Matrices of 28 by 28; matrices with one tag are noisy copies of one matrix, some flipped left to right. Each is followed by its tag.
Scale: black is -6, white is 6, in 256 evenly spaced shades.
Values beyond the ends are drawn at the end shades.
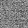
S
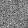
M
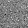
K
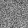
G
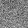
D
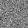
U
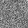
M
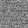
S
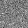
D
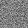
S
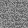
S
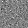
U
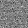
S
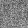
G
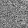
K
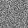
U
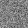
S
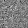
K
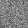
M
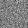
U
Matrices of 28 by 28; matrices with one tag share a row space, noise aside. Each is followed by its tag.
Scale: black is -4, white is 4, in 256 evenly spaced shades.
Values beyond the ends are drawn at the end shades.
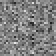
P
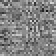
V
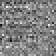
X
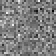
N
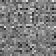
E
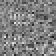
P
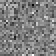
P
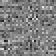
V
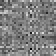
V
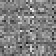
E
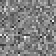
N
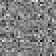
N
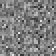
N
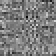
V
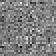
E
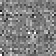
X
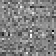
E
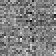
E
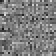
V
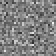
P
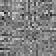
V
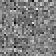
P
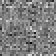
X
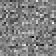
P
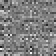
V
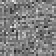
P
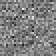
P
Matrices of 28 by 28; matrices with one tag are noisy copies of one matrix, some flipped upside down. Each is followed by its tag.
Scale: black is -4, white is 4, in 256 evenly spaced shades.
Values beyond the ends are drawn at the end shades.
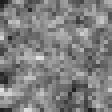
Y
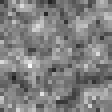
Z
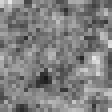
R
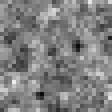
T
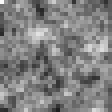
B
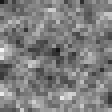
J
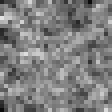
Y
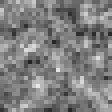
Z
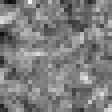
Y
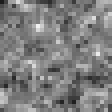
Z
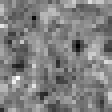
T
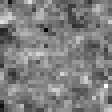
Y
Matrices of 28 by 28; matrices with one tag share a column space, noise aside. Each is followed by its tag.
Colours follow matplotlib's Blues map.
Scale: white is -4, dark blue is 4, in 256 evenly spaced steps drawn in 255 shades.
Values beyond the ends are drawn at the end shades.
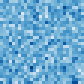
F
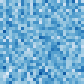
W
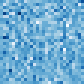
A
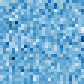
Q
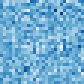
W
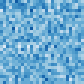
Q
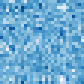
Q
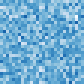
F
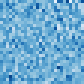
Q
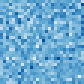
A
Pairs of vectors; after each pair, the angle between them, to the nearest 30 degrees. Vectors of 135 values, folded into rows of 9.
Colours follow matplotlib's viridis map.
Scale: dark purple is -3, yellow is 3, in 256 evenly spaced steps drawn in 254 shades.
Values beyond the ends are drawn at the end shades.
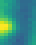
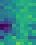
150 degrees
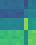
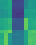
60 degrees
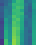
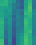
150 degrees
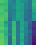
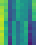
30 degrees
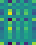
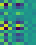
90 degrees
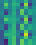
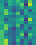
150 degrees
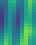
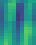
30 degrees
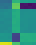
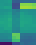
150 degrees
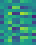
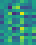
30 degrees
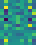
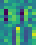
60 degrees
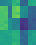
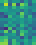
90 degrees
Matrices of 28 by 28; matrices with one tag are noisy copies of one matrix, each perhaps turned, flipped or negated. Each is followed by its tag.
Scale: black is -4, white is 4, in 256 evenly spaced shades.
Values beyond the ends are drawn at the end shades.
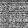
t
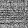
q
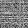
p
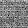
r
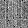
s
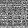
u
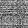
p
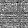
p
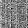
r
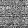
t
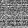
u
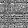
p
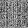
s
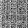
r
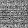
q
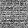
s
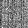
u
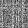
p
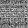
q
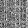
u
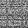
u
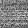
q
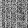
r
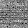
q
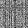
p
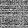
p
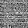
p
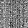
q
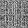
s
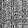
t
